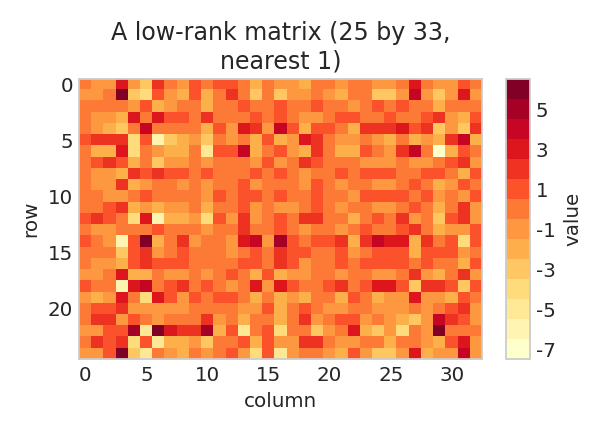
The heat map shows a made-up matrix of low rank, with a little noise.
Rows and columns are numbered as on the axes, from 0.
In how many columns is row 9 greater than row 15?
8
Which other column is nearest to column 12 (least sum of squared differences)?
9
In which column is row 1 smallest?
5
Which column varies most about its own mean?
3
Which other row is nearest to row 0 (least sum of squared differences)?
19
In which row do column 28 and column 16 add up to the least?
24
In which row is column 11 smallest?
22
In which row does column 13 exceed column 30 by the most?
6
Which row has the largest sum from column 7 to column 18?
14
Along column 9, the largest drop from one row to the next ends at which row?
23
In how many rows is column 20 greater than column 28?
7
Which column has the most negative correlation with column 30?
27
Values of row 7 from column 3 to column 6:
1 -2 0 -3
